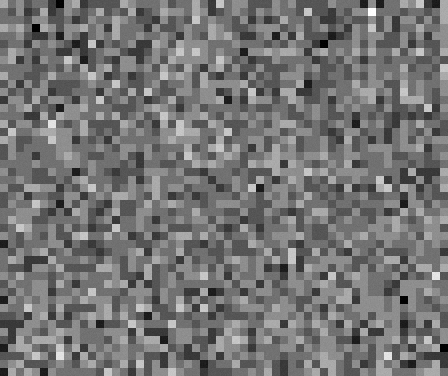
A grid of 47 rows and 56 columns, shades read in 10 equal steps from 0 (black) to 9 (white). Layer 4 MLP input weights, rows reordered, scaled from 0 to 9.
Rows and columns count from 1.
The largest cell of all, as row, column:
2, 47
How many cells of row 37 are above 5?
4
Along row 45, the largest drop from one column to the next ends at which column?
50
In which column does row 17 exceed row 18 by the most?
29
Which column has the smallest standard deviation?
43
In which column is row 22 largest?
39
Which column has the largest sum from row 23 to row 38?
37
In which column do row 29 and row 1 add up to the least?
8
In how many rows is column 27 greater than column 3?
14
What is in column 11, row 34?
3
